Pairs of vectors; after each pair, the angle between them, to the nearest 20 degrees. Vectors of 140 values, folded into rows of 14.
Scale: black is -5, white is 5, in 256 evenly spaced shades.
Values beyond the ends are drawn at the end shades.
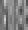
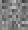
100 degrees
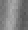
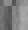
140 degrees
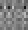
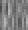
80 degrees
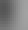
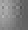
160 degrees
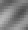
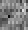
120 degrees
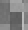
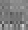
60 degrees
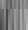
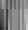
20 degrees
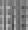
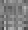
120 degrees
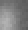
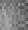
40 degrees
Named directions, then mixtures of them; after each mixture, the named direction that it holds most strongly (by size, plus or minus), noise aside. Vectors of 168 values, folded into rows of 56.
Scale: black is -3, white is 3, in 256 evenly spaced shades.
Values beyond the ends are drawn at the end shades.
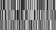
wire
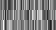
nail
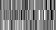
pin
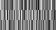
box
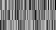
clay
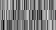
nail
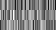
clay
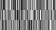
wire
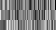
clay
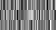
wire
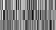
wire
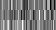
pin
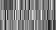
nail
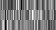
nail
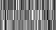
nail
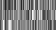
nail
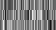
nail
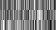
nail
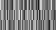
box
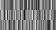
box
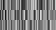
wire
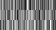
clay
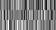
pin
